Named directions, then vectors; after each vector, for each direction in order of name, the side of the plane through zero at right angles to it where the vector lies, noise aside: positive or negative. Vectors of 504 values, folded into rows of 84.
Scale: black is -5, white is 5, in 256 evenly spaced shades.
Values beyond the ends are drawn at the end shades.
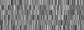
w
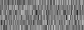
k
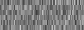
positive, negative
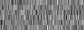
positive, positive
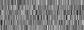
positive, positive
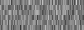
negative, positive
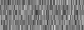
positive, negative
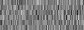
positive, positive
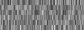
positive, negative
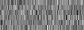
positive, positive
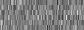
negative, negative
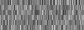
positive, negative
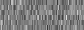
negative, negative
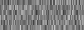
positive, negative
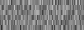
negative, positive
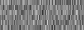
negative, positive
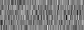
positive, positive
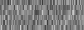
positive, negative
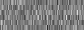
negative, negative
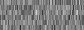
negative, positive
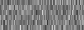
positive, negative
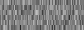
negative, positive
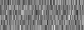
positive, negative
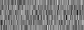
positive, positive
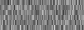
positive, negative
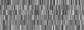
positive, negative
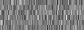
negative, negative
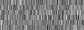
negative, negative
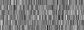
negative, negative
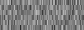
negative, positive
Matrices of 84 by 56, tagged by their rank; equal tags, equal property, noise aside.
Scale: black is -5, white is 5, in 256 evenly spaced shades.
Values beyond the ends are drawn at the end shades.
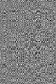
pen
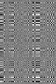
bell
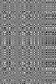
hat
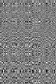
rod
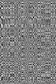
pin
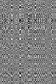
rod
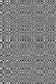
bell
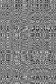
pin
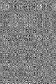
pen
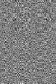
pen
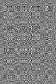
rod
